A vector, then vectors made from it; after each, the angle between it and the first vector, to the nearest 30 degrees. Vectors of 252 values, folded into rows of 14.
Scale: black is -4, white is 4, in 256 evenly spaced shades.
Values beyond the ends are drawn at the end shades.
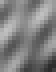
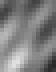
60 degrees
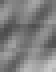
150 degrees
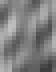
30 degrees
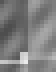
120 degrees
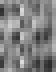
60 degrees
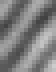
120 degrees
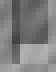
90 degrees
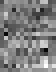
120 degrees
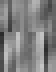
120 degrees
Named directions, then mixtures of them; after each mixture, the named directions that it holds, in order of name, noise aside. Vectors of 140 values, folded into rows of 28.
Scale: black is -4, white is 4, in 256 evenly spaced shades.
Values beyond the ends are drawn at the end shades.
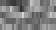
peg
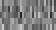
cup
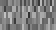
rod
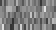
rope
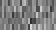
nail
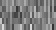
cup, nail, rope.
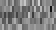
cup, nail, rod.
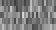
cup, peg, rod.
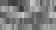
peg.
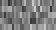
nail, peg, rod.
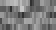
peg.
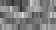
peg.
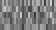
cup, rod.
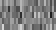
cup.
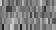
rope.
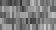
nail, peg.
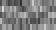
nail, peg.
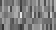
cup.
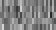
cup.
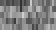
peg, rod.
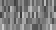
cup, peg, rod.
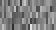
nail, rope.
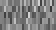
rod.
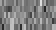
rod, rope.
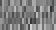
nail.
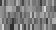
rope.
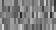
cup.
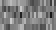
cup, peg, rod.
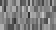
rod, rope.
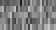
nail, peg, rod.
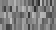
peg, rod.
